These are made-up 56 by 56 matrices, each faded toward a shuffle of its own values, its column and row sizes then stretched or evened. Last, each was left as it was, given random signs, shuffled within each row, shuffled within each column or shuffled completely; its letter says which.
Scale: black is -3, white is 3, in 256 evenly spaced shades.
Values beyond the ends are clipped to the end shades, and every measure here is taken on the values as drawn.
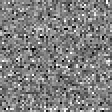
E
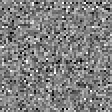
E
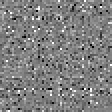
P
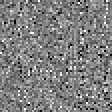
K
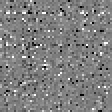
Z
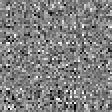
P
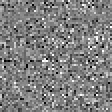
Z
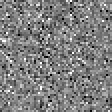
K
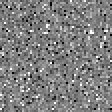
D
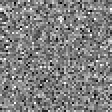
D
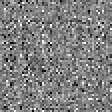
P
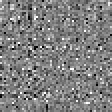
P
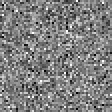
K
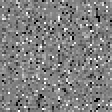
K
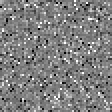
D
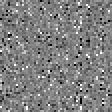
K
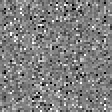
K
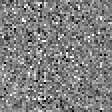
K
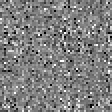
Z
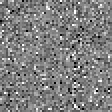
K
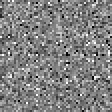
Z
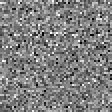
E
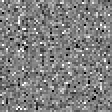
K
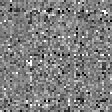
Z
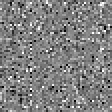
Z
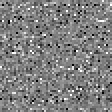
E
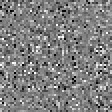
Z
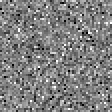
D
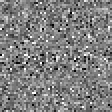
E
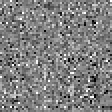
Z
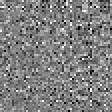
P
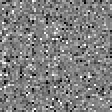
K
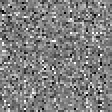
K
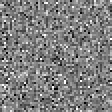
K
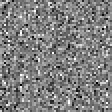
K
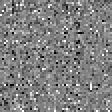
Z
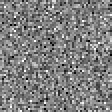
D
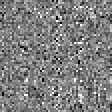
P
